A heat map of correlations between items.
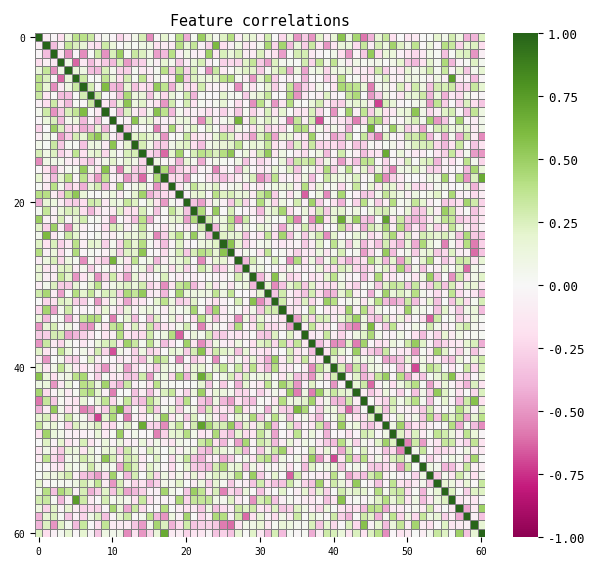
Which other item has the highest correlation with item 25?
26
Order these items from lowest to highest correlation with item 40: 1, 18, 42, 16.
42, 16, 1, 18
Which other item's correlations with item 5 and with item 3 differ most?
56
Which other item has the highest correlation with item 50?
33
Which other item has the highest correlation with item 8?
12
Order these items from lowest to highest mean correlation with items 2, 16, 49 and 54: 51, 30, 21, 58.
21, 58, 51, 30
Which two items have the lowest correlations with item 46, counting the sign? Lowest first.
8, 12
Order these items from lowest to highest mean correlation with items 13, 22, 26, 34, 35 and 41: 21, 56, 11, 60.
60, 11, 21, 56
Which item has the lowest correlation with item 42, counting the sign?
45
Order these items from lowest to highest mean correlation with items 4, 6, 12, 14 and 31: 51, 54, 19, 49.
54, 49, 51, 19
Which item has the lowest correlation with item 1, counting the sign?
39
